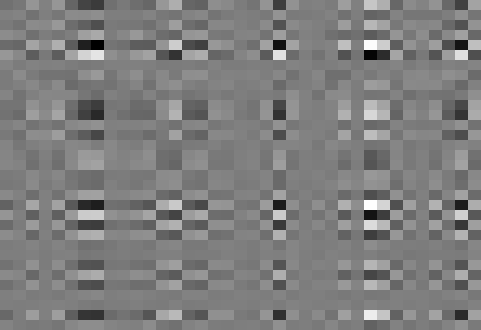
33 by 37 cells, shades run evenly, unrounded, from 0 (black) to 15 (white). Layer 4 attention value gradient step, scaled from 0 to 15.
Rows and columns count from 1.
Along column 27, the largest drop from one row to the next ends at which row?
6
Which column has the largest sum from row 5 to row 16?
29
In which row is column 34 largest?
21
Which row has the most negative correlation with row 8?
10
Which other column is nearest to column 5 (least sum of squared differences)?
3
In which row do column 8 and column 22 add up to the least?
5
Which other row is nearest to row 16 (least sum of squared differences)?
17
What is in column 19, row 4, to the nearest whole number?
8
